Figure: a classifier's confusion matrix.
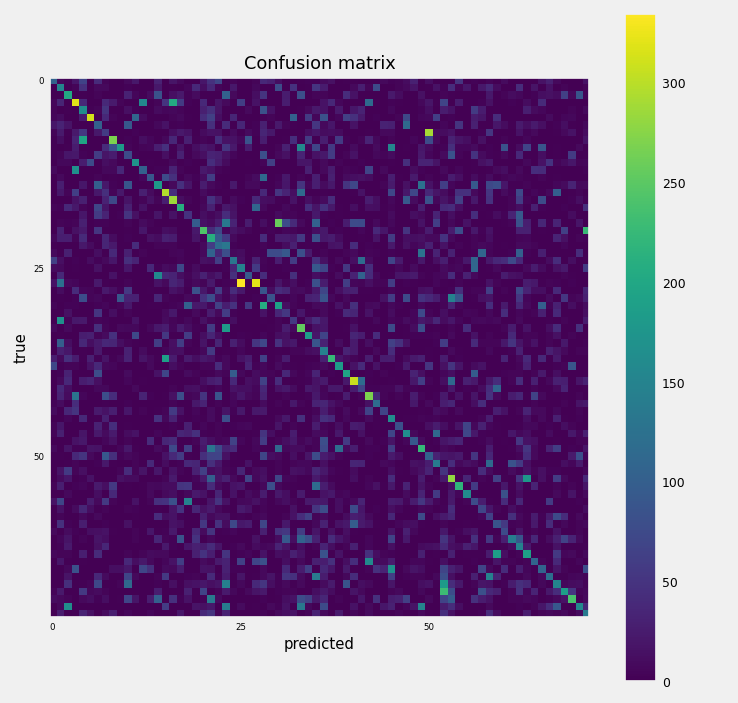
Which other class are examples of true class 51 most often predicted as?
58
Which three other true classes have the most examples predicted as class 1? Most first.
32, 27, 35
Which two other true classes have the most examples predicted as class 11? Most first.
5, 34
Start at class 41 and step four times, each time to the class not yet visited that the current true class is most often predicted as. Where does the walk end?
63
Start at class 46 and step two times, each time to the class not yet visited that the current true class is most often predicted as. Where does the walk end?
60
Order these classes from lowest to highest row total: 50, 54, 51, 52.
52, 51, 54, 50
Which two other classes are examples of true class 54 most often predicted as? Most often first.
35, 29
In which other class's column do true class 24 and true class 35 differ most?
41
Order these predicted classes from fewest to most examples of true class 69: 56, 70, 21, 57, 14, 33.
70, 57, 56, 33, 14, 21
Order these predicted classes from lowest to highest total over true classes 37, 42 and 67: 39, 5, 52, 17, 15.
5, 17, 39, 15, 52
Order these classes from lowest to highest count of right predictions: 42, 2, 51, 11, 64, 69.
64, 51, 11, 2, 69, 42
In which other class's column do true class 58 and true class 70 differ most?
2
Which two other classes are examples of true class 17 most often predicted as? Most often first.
27, 6
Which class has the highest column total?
21
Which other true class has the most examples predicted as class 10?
67
